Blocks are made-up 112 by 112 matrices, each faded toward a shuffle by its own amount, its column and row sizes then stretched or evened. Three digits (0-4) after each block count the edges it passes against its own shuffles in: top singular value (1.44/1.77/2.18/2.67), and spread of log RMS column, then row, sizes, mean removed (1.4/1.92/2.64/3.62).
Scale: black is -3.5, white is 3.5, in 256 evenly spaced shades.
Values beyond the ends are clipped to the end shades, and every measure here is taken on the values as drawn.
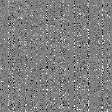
1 4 2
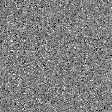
1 1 0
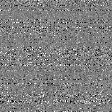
0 1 4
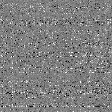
2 1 3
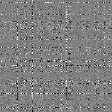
3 3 4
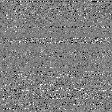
0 1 4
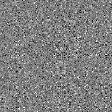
2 2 2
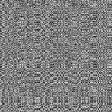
4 2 3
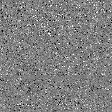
0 0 2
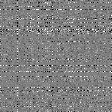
3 2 4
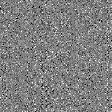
3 2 0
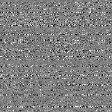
3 1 4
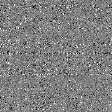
1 1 2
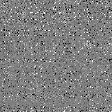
1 2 3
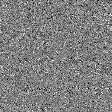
0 0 2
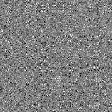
3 1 1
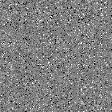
0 2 1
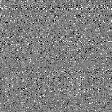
3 0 3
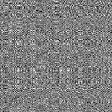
4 1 3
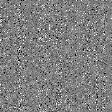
0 3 1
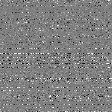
1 1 4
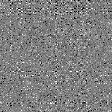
3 1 3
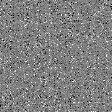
0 2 1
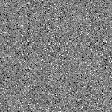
2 1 0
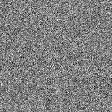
2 0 0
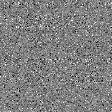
1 1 2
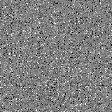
2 1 1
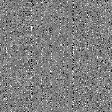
2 3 0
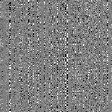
3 4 0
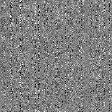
1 4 1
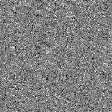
2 1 0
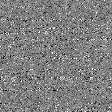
1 0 3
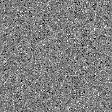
0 2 0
